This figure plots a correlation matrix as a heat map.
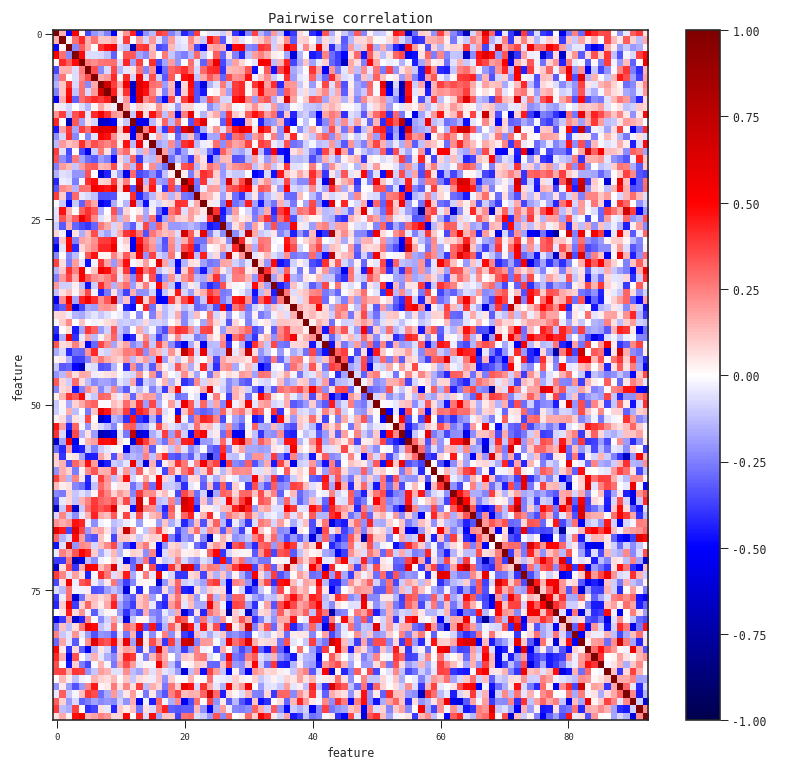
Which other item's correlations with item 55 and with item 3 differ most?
64
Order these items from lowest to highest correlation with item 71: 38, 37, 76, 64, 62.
62, 38, 64, 76, 37
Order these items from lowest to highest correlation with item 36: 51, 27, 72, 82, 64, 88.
27, 51, 88, 82, 64, 72
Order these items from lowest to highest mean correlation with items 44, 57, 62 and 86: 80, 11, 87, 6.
80, 6, 87, 11
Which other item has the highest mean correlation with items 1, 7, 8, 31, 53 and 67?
11
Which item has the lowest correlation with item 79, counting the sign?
67
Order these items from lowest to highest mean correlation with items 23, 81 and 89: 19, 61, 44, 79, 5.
61, 44, 79, 5, 19
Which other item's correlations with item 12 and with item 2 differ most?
54
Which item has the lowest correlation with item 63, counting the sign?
90
